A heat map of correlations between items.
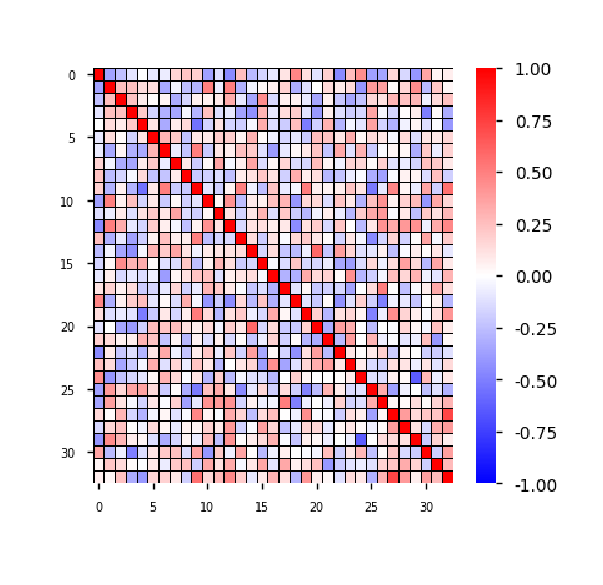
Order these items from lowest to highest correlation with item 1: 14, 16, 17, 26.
14, 16, 17, 26
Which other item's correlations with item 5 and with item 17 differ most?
23
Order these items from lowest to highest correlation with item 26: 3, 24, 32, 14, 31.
24, 3, 14, 31, 32
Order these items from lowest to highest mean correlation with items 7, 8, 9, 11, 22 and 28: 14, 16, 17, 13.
17, 13, 16, 14
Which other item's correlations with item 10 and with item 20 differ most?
3
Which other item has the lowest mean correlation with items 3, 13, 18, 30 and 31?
22
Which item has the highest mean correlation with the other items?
32
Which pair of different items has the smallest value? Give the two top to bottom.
24, 29
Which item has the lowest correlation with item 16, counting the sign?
6
